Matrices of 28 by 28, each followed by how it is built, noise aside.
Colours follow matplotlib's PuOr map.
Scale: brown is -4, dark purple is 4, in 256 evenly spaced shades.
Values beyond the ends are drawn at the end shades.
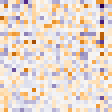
low rank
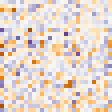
low rank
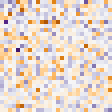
low rank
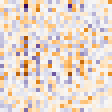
low rank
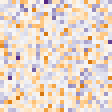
noise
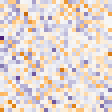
Toeplitz
